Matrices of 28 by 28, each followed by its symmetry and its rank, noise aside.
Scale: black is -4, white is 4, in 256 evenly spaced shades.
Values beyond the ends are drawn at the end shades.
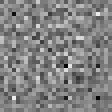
symmetric, rank four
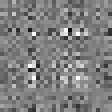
symmetric, rank three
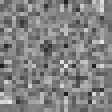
symmetric, rank six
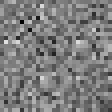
symmetric, rank six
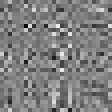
no symmetry, rank three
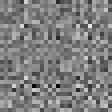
no symmetry, rank four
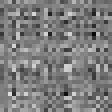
no symmetry, rank three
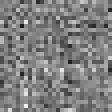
antisymmetric, rank six
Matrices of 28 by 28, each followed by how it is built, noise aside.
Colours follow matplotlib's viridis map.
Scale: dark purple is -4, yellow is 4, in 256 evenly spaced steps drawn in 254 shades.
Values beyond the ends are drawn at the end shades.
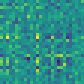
low rank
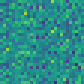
repeating rows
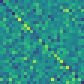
diagonal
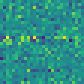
uneven rows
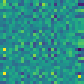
low rank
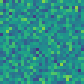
noise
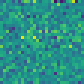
uneven rows
